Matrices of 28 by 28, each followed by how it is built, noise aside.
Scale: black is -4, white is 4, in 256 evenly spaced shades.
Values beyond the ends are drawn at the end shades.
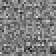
blocks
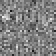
blocks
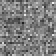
blocks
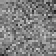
smooth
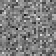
blocks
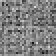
blocks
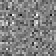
low rank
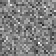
Toeplitz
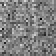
blocks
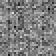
blocks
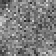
smooth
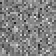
repeating rows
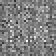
blocks
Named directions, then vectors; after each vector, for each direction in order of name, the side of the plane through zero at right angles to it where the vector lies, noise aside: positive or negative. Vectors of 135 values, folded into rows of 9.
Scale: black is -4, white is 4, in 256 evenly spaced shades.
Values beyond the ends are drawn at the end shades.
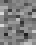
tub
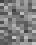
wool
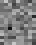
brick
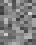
positive, negative, positive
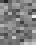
negative, positive, positive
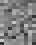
positive, positive, negative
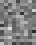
negative, negative, negative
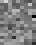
positive, negative, negative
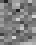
negative, positive, positive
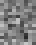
positive, positive, negative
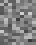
positive, negative, positive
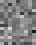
negative, negative, negative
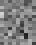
positive, positive, negative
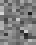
negative, positive, negative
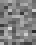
negative, negative, negative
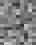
positive, positive, negative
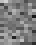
positive, negative, negative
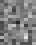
negative, negative, positive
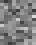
negative, positive, positive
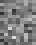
negative, negative, positive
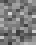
negative, positive, positive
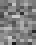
negative, negative, negative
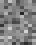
negative, negative, negative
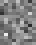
positive, negative, positive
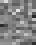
positive, negative, negative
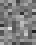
negative, negative, negative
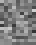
negative, negative, negative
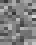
negative, positive, positive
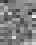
negative, positive, positive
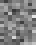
negative, positive, positive
